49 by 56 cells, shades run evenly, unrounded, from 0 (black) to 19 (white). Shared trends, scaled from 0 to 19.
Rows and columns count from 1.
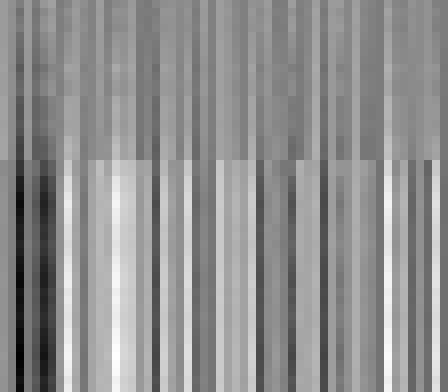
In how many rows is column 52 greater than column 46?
20
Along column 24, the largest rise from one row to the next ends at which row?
21
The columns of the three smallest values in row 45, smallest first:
3, 6, 7
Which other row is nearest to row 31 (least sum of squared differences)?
23
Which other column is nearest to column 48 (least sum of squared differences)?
27
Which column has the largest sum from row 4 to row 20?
49
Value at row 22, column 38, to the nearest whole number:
13
